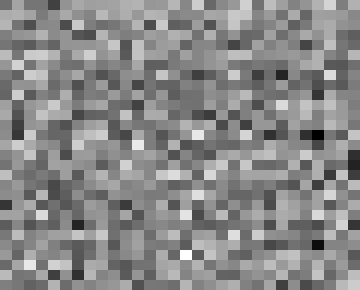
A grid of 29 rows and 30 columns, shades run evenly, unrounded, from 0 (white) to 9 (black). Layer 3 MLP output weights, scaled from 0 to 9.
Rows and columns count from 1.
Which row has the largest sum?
23
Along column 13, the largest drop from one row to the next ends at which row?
4
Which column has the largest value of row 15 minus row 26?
16
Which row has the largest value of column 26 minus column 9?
14
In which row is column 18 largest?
12
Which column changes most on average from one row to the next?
27
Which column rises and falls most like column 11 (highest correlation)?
19
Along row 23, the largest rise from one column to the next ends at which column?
30
